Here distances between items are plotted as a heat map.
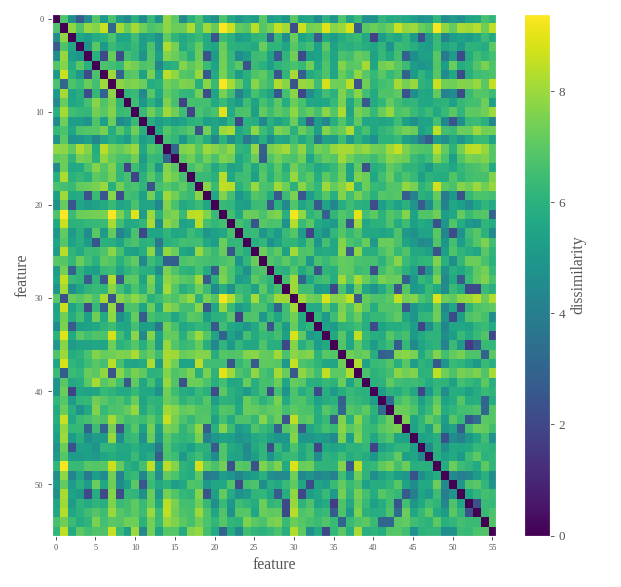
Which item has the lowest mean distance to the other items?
49
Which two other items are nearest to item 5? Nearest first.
24, 13
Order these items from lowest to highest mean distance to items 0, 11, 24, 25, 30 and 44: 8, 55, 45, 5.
8, 45, 5, 55
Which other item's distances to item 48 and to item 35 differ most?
52
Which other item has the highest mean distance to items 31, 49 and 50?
1
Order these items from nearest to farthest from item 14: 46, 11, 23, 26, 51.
26, 11, 23, 46, 51
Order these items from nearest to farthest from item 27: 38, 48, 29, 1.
29, 38, 48, 1
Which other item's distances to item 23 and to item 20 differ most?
32
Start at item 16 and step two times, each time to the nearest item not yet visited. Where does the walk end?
39
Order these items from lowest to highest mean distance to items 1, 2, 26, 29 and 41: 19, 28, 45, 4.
45, 4, 19, 28
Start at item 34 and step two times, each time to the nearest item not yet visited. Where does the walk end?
21
